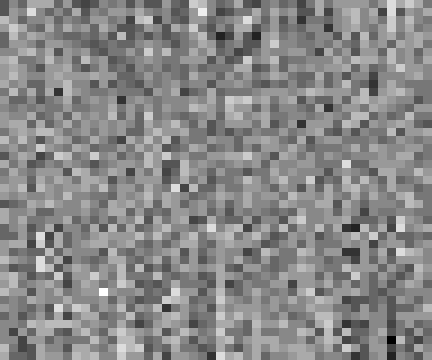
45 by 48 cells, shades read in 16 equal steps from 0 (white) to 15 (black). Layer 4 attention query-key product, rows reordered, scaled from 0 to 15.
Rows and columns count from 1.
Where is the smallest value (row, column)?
37, 12
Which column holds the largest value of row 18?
14
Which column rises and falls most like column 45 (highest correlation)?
38
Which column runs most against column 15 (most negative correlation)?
44
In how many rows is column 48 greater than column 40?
18
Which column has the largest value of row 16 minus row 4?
22
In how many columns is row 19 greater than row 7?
17
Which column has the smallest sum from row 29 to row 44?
25
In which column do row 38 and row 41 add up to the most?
39
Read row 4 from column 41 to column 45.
7 8 6 3 7
